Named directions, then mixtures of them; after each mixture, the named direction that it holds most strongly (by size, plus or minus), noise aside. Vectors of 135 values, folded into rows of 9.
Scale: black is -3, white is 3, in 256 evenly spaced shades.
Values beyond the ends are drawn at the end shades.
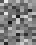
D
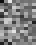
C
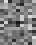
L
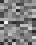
L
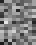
C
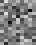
D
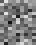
D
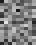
C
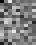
C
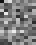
C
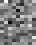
L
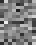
L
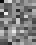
C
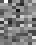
L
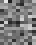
L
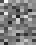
D
